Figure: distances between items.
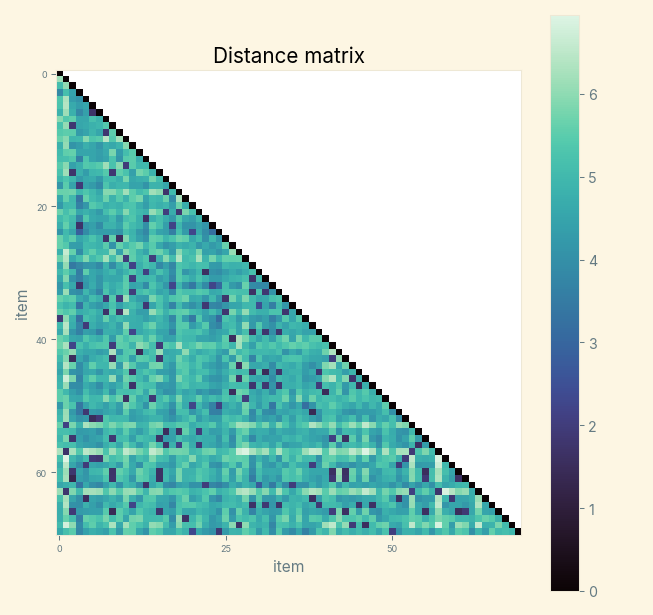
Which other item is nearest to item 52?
5
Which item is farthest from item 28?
57
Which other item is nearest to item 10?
49
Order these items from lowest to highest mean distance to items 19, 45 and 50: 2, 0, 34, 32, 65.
32, 65, 0, 2, 34
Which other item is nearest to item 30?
22
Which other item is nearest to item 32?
3
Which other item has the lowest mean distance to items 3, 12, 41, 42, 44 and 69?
24
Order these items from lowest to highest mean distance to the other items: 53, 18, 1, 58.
58, 18, 53, 1
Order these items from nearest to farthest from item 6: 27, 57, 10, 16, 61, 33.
33, 16, 61, 27, 10, 57
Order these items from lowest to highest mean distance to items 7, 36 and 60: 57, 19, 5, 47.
47, 5, 19, 57
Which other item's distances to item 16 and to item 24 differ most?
18
